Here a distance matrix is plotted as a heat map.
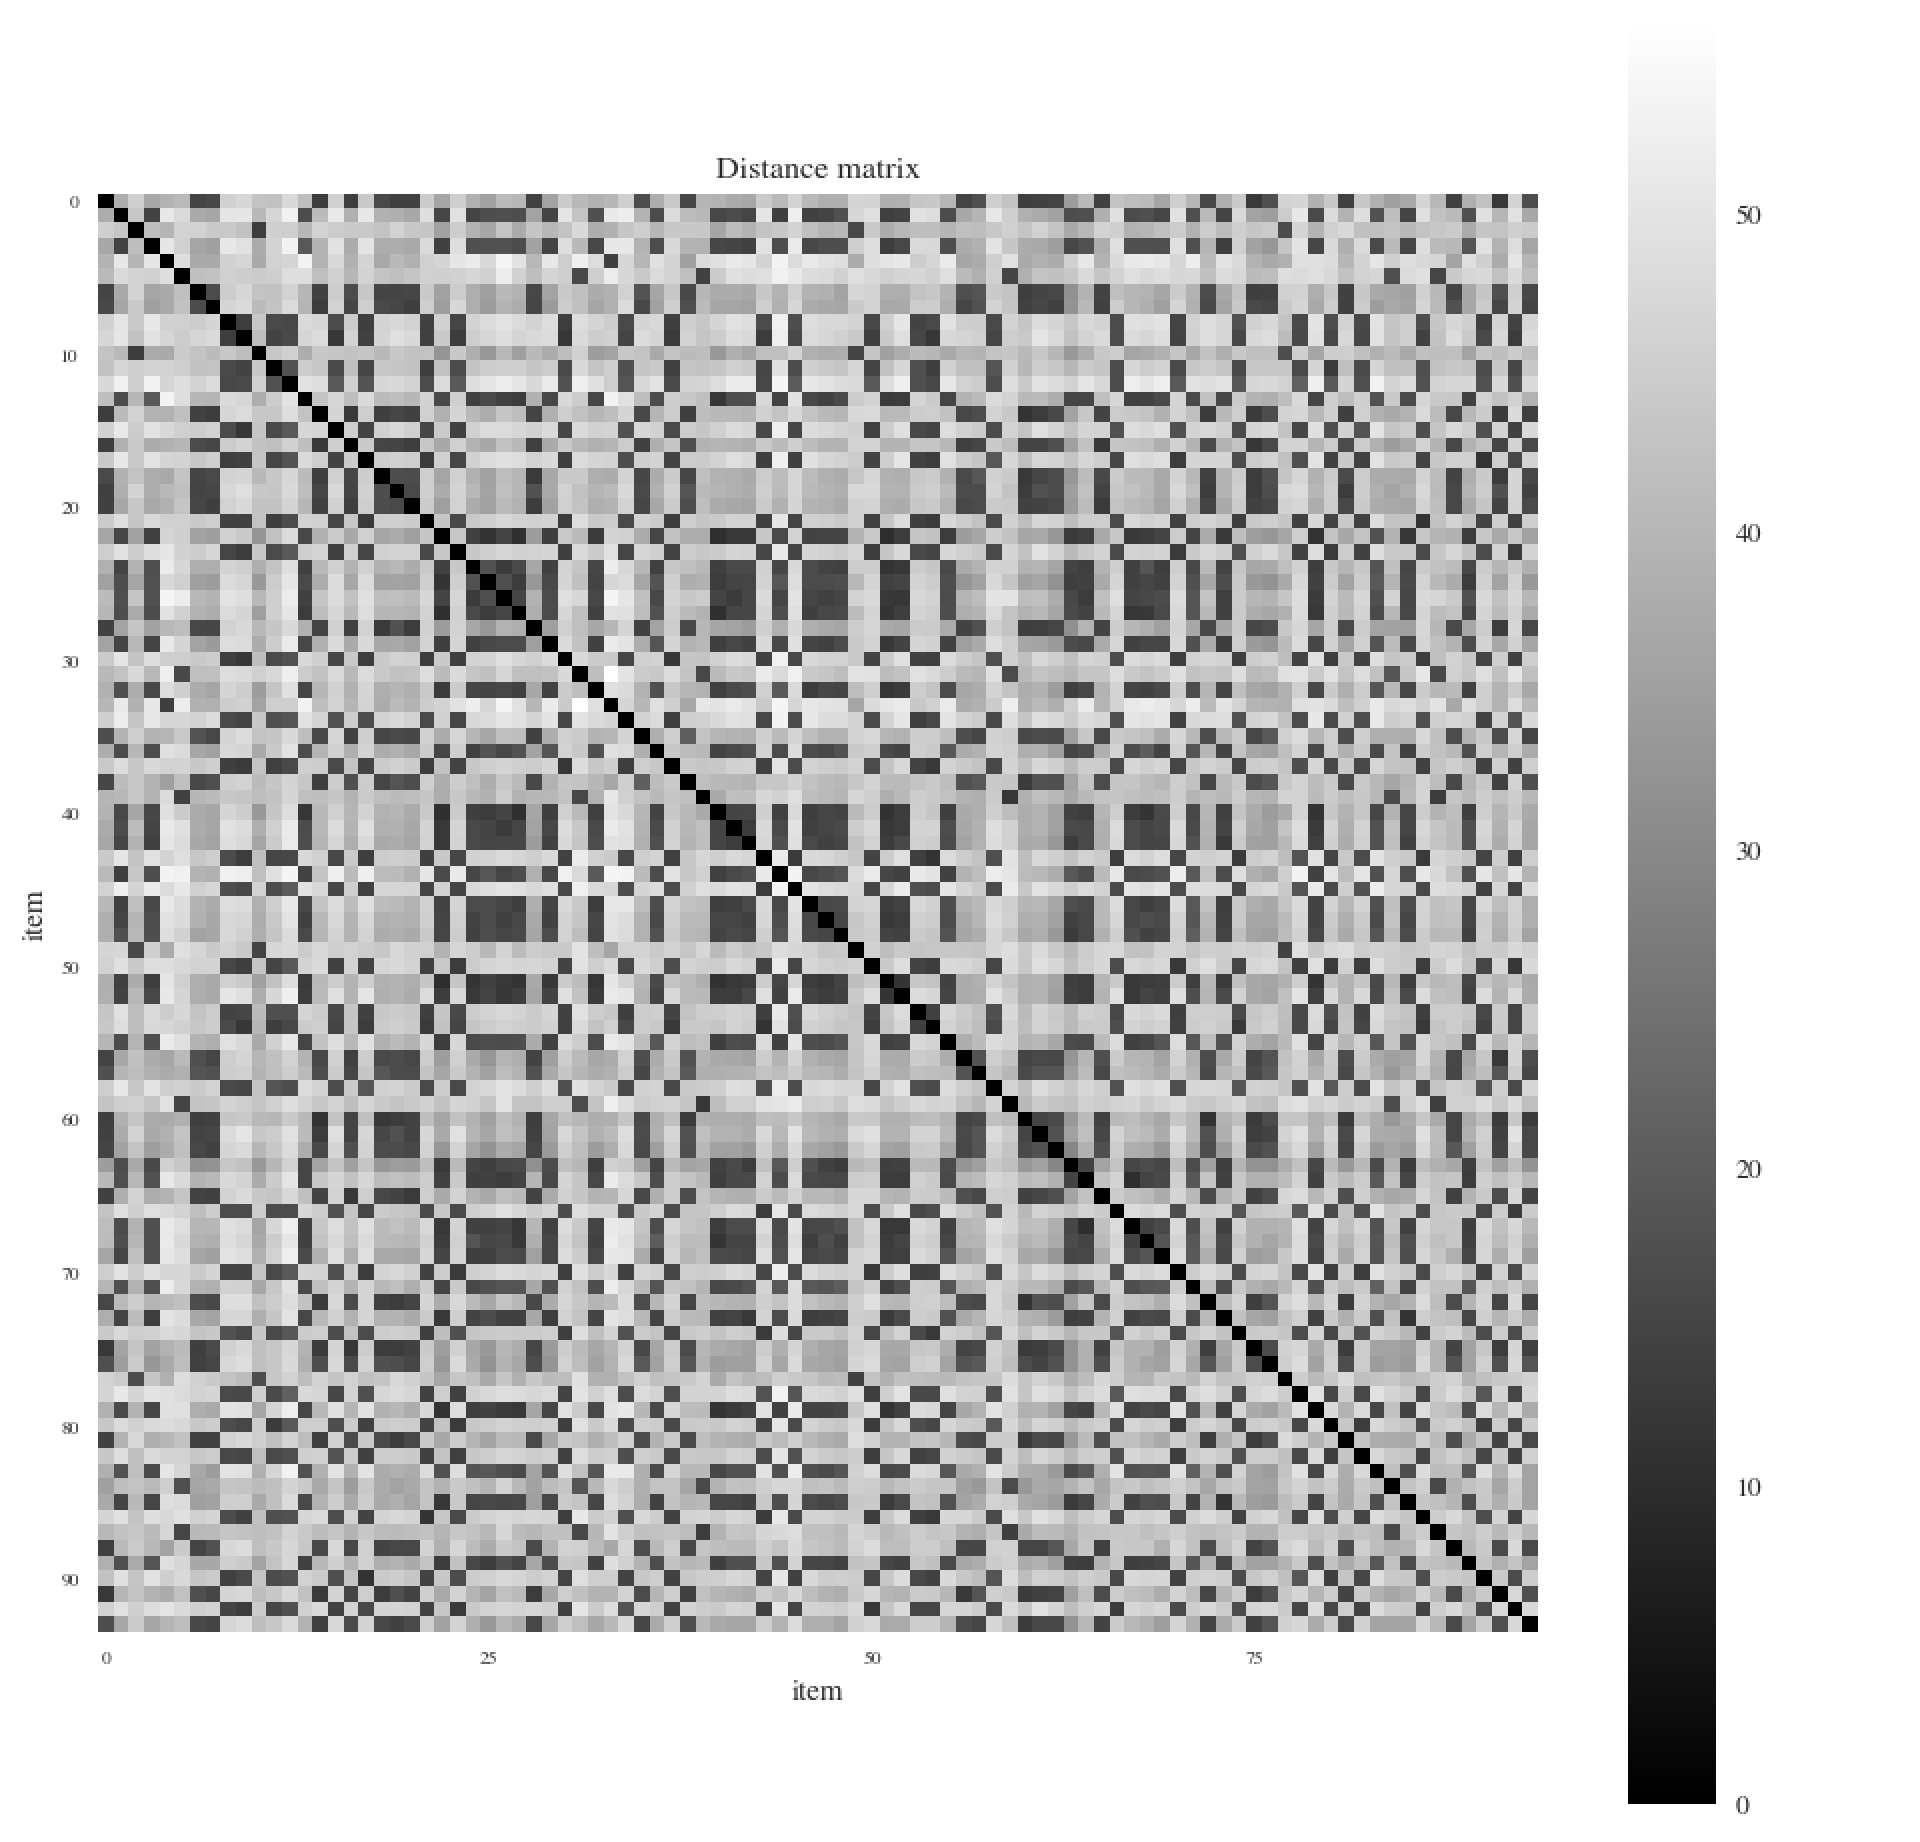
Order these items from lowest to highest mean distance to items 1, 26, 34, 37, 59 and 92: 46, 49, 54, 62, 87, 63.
54, 63, 46, 87, 62, 49
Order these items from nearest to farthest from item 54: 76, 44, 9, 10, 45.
9, 45, 10, 76, 44
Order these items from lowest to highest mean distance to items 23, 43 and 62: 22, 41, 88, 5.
88, 22, 41, 5
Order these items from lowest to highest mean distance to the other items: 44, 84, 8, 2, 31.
44, 8, 84, 2, 31
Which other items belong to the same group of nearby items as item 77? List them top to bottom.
2, 10, 49
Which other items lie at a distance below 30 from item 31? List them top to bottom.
5, 39, 59, 84, 87
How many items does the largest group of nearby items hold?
32
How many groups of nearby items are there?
6
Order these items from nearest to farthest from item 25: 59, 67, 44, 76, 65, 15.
67, 44, 76, 65, 59, 15
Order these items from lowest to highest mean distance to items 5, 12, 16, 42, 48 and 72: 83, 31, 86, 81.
81, 83, 31, 86
